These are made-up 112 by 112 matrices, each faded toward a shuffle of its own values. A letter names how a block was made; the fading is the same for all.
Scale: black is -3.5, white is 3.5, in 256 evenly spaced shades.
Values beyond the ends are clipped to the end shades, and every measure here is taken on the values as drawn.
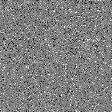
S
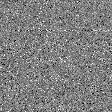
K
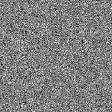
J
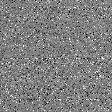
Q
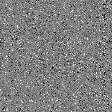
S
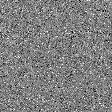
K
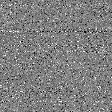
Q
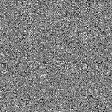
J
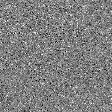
K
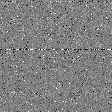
Q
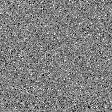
K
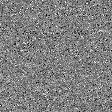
K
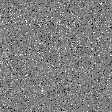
S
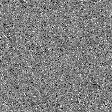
K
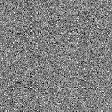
J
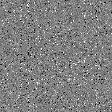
S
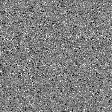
K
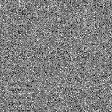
J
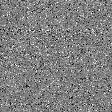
Q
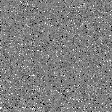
S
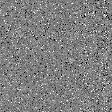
S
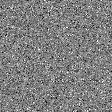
K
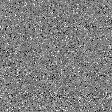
Q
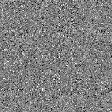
J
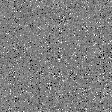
S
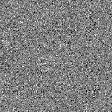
J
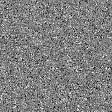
K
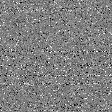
Q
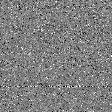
Q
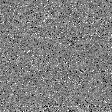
Q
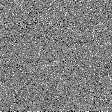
K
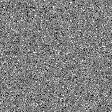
K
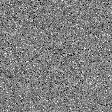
K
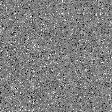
S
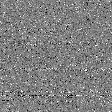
Q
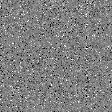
S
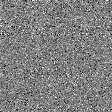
K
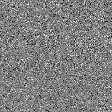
J
